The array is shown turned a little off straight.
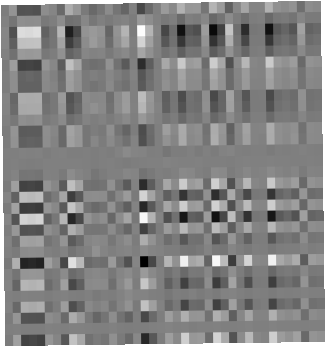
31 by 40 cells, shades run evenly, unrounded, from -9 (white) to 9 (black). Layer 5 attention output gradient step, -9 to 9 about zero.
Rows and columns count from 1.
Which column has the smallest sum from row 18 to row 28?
18
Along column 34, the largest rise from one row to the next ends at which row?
20
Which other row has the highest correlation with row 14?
27
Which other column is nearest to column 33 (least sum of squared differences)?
32
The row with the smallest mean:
24
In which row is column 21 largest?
3
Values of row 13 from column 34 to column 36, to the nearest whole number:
-3 -1 -1
